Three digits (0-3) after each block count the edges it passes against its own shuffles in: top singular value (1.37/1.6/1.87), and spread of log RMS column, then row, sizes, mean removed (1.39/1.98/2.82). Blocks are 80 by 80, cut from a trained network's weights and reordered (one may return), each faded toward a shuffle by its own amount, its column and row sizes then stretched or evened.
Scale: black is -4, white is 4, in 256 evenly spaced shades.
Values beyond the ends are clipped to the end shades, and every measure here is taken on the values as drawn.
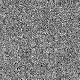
1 1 0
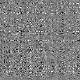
1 2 3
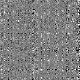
2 3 2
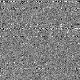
3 1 2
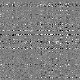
3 2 3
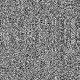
2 1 0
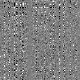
3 3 1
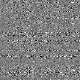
0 1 3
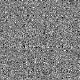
0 1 2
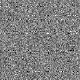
1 1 2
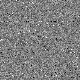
0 0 1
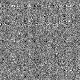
2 0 2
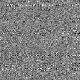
3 0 2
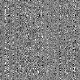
0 3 1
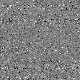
0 0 2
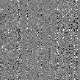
2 3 1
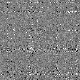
2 2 2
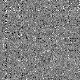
2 2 1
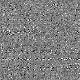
2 1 2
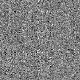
1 1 1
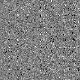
2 2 1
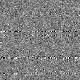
3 0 2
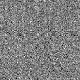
3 0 1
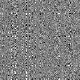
3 3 1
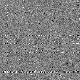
3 1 2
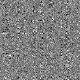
2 2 1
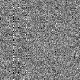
3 2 0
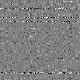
2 1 3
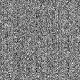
2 1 0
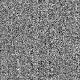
1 1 0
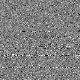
2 0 2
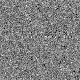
2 0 0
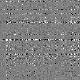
3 2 3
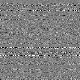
2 0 3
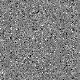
1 2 0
